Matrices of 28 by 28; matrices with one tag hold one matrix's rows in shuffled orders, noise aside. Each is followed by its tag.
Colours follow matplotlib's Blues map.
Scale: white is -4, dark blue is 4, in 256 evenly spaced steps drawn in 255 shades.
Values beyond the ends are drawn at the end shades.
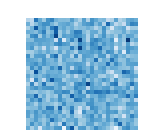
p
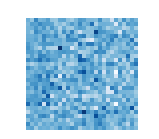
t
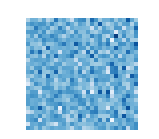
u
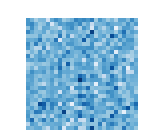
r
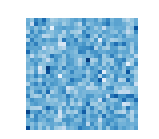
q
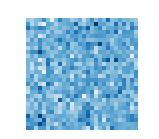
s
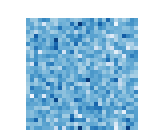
p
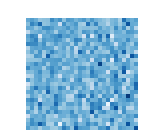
u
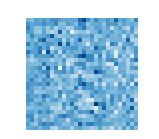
t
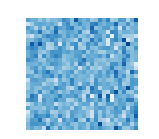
u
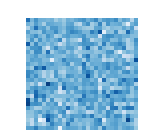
q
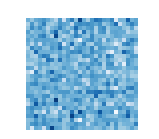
p
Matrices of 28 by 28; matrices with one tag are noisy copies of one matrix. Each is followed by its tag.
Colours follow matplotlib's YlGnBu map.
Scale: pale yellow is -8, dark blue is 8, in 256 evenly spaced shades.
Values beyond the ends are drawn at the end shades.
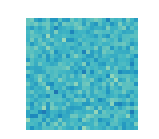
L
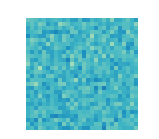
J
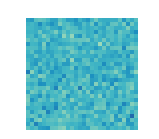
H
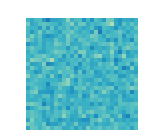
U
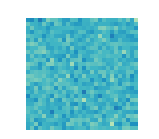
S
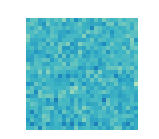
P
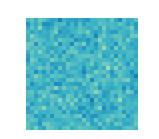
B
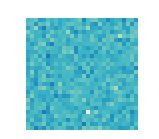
L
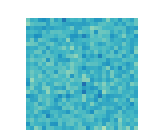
S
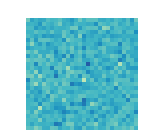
S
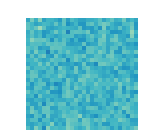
B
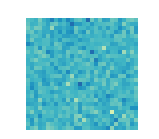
B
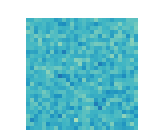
P
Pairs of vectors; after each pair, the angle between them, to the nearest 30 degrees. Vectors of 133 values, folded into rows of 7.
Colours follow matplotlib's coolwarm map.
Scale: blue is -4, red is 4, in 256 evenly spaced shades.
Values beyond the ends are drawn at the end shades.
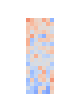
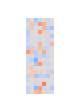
90 degrees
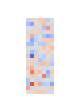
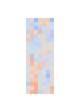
60 degrees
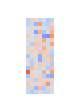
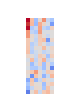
90 degrees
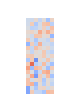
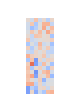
30 degrees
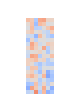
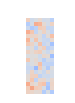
90 degrees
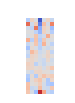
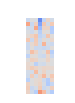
30 degrees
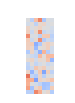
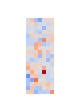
150 degrees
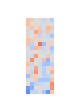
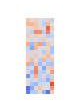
30 degrees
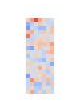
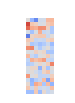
150 degrees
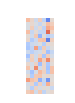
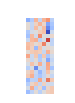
150 degrees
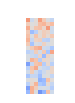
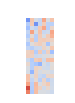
120 degrees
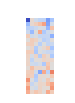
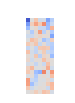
30 degrees
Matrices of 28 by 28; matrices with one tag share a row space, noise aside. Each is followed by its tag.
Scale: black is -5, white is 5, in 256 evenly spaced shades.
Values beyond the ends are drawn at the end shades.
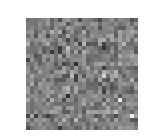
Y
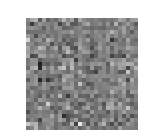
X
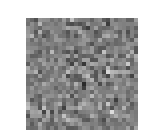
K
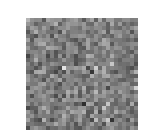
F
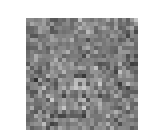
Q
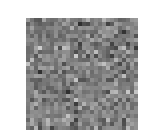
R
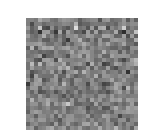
R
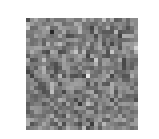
F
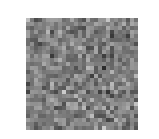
F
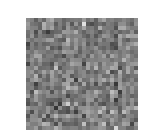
Y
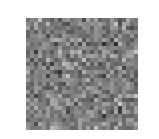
Y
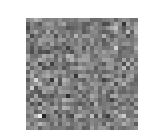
R
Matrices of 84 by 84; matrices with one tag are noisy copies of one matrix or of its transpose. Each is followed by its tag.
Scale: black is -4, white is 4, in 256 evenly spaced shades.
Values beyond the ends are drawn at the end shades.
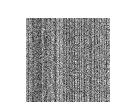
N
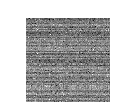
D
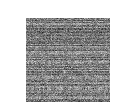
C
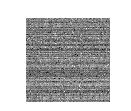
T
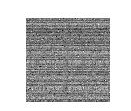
C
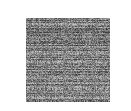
C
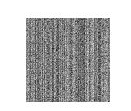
T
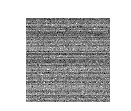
D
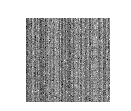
D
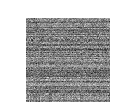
T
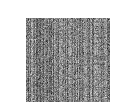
C
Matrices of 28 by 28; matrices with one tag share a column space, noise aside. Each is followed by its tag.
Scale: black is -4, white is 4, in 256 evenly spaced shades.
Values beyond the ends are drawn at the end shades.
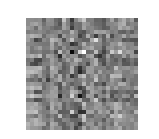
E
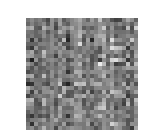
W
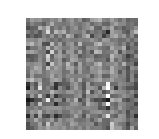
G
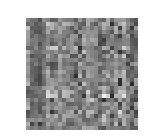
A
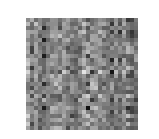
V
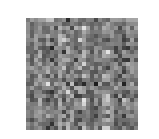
W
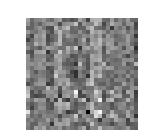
A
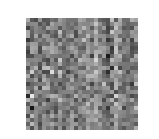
V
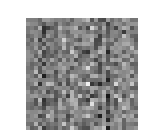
W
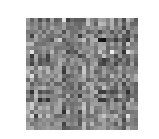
E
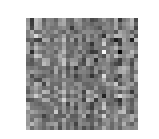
E
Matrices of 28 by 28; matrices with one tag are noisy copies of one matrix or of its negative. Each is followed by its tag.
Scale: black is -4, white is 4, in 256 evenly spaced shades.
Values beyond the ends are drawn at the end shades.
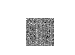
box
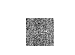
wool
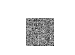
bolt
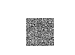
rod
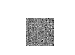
rod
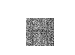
wool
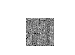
bolt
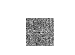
wool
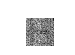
wool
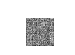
bolt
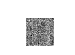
bolt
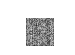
bolt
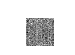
box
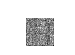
bolt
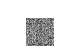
box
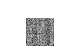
bolt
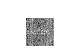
wool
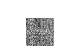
wool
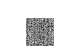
rod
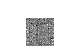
box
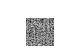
rod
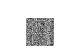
bolt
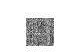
bolt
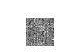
rod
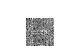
wool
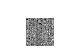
box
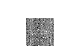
wool
